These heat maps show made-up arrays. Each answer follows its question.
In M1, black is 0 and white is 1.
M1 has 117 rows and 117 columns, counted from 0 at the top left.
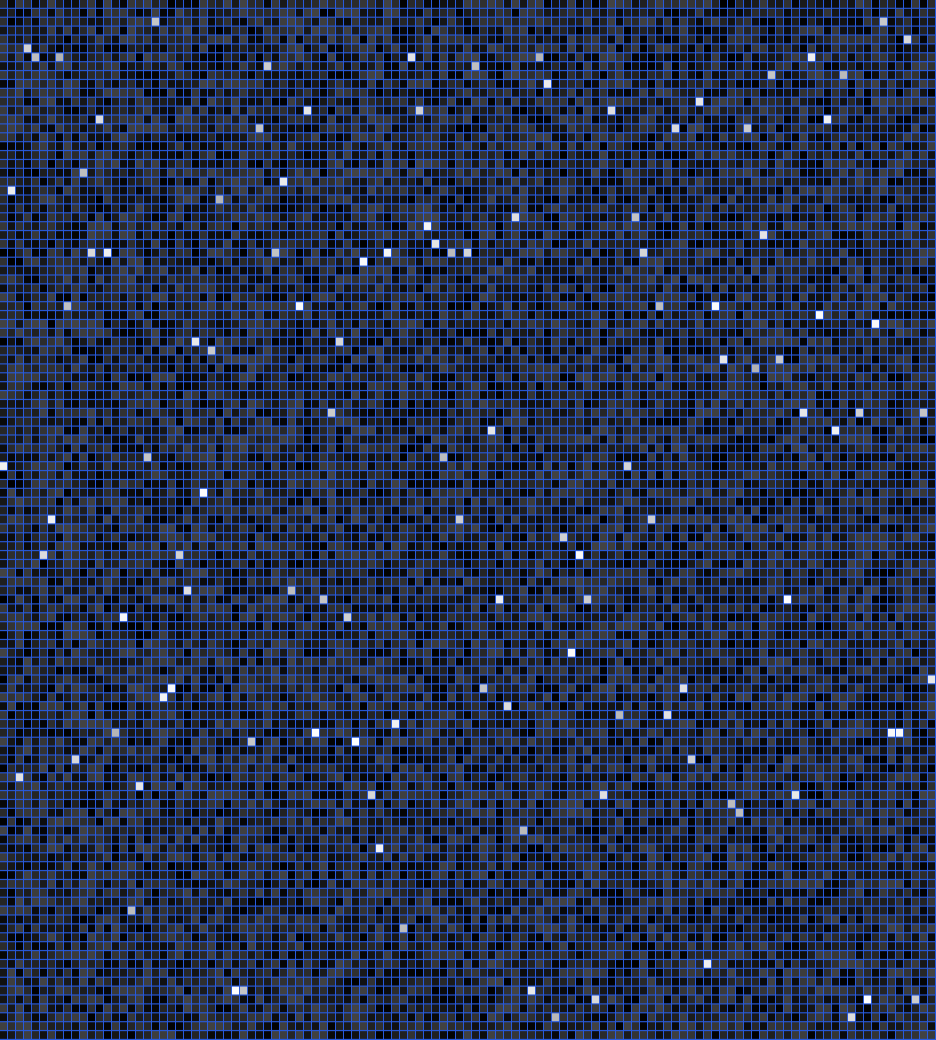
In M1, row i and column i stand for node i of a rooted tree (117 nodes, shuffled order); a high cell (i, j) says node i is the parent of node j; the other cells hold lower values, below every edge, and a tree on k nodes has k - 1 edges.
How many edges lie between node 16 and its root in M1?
8
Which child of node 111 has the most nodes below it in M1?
66
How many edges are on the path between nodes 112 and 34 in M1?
2
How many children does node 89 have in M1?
3
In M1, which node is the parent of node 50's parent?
48
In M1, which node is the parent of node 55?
51
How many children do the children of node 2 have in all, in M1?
1
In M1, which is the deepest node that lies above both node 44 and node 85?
80
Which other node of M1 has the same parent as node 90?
97
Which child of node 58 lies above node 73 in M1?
6
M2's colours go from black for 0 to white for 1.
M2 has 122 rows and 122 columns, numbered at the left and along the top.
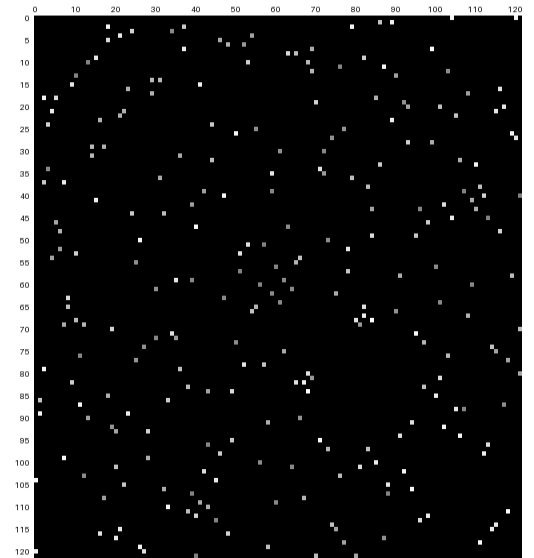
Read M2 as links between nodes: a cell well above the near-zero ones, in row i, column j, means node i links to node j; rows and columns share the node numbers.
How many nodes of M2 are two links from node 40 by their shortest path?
4
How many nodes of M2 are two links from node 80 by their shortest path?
4
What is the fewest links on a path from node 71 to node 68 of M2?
4
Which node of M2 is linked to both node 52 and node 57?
node 78
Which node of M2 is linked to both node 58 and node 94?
node 91
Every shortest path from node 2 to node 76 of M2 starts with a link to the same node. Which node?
node 37
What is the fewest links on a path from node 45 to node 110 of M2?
4
